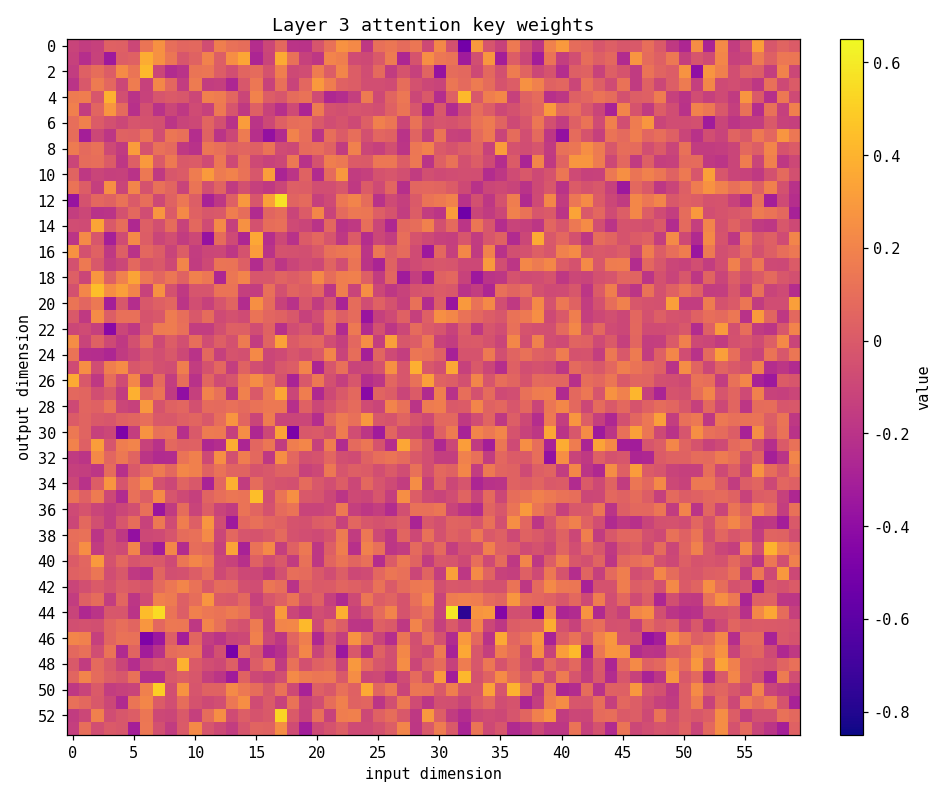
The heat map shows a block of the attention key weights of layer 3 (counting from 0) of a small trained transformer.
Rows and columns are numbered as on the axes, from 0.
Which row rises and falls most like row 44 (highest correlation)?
1
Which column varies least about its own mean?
21
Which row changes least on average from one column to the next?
42
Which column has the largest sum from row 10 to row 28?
52
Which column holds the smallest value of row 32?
39
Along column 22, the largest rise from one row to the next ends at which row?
44
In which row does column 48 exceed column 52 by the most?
29
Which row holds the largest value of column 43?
31
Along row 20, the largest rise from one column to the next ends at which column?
32
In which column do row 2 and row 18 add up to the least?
51
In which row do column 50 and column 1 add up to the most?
25
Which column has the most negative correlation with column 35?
6
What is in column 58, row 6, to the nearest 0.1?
-0.1
